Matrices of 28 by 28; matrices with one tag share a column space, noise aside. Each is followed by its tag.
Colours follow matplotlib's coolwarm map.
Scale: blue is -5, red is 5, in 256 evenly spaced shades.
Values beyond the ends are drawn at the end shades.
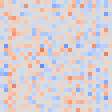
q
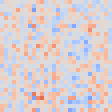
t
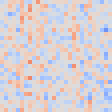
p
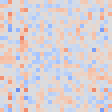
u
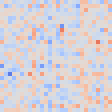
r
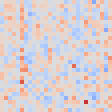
t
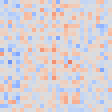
u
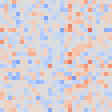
p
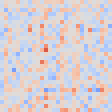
u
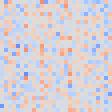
q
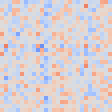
q
